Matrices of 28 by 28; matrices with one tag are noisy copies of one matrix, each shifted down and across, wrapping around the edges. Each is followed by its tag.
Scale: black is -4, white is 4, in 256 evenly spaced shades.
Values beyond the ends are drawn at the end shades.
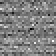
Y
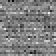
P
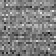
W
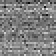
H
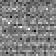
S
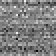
W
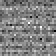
S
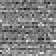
P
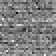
P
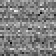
Y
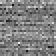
P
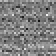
Y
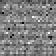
S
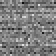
P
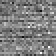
P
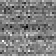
W
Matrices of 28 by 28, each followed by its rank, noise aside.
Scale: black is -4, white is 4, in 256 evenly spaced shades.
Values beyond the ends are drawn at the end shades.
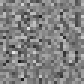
six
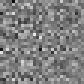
six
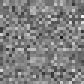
six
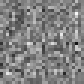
six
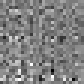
four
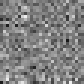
four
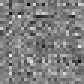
four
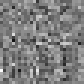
four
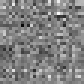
four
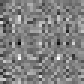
four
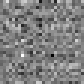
five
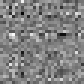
five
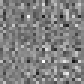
four
